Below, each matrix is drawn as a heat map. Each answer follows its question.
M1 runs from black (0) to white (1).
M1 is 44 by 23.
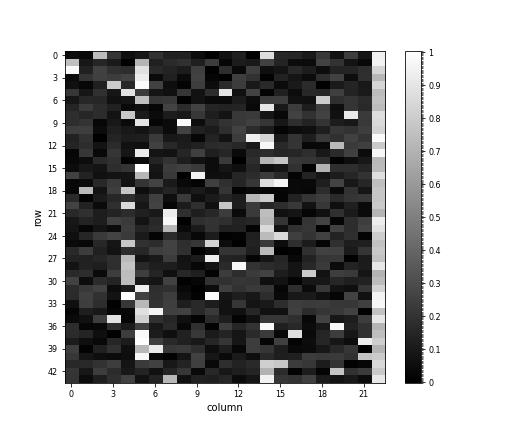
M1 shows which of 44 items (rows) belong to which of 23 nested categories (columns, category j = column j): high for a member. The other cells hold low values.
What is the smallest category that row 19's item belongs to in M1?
13
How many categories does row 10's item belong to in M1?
1
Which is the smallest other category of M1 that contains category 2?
14
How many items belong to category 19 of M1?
3
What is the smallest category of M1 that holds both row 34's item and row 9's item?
5
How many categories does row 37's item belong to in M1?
3
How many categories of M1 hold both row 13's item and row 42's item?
1
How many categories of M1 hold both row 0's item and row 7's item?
2
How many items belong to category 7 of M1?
4
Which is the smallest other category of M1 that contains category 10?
4
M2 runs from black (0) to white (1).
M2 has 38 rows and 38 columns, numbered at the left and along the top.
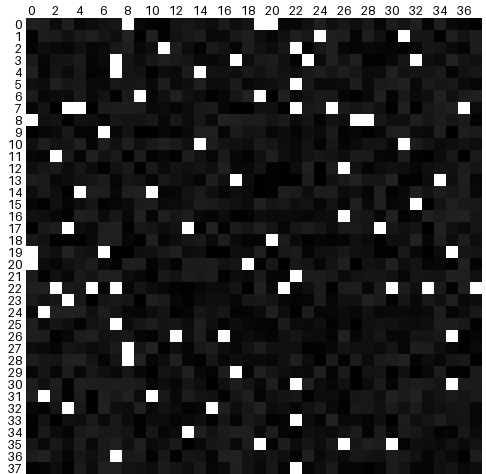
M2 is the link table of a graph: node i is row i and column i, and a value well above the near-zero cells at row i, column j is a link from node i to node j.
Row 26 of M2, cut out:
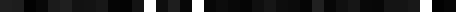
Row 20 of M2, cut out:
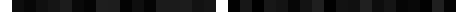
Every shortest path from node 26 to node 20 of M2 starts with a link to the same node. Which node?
node 35
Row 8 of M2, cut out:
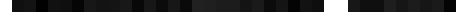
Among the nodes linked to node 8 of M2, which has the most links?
node 0
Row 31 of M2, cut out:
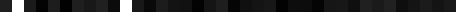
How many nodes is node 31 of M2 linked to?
2
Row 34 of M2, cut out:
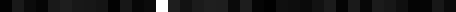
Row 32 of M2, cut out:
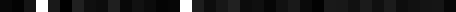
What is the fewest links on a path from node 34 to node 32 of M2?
4
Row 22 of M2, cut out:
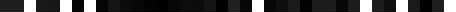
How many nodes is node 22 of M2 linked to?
7
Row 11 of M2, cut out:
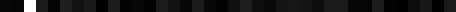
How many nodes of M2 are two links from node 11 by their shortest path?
1
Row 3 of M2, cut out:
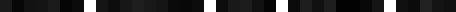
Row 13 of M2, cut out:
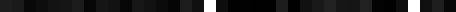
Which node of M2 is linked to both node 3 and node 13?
node 17
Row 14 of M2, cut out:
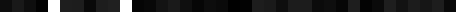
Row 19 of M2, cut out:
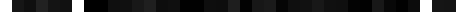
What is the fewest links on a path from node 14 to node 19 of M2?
6
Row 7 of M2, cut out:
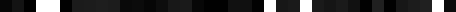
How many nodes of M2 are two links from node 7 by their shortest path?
10
